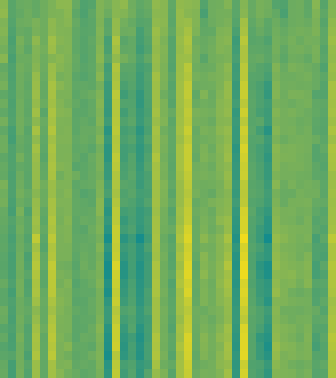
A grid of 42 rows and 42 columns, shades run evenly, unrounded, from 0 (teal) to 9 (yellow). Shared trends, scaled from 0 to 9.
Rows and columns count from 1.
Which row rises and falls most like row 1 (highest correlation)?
2
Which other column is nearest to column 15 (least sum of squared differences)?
24
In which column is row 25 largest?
31
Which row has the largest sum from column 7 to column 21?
1
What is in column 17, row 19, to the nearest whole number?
3
